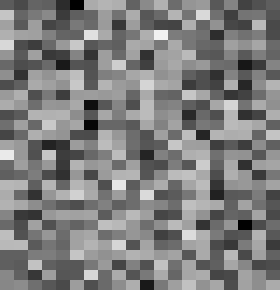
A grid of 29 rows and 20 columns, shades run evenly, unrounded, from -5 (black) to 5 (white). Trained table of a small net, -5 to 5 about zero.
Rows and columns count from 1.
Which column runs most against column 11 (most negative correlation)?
14
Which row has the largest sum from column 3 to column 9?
9
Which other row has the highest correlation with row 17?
26
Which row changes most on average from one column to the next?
19
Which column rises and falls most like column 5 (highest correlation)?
11
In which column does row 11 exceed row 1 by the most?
6
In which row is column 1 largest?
16
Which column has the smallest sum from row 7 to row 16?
7
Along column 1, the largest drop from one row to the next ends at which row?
17
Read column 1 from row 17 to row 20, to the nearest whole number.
-1 -1 2 2
